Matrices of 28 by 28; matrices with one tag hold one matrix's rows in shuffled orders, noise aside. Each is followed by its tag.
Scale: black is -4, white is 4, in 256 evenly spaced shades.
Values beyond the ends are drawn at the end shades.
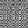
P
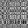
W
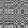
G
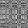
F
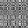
P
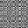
P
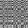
G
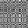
P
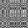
W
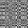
F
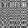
W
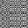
W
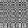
P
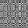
P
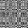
F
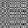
W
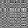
W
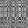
P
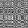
G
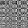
F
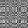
F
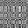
P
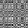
G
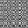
P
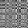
F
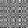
P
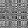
F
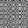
P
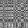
G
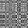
F
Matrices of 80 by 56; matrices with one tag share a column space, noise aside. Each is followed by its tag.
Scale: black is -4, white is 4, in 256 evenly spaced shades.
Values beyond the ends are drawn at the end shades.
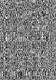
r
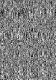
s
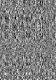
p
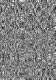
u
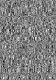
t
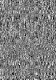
p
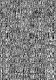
s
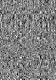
p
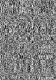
t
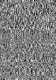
u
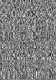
r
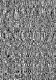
s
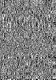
p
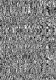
t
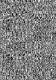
r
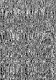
s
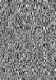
u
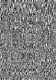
u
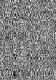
r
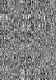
p
